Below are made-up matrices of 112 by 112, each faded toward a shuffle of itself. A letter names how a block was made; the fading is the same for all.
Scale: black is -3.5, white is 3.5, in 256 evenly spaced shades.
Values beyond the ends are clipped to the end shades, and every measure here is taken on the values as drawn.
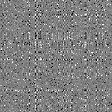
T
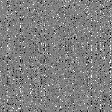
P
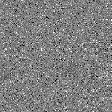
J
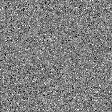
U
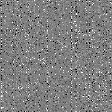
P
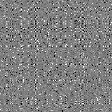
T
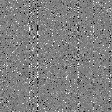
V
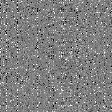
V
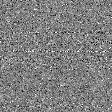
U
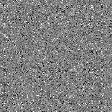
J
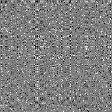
T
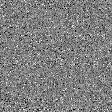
U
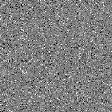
J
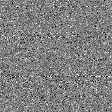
U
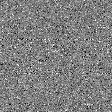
U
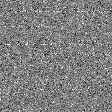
U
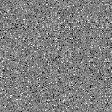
J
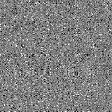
J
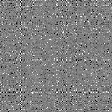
T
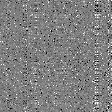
V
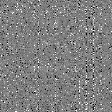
P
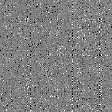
V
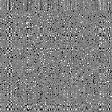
T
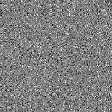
J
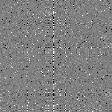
T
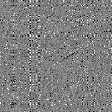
T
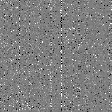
P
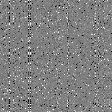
V
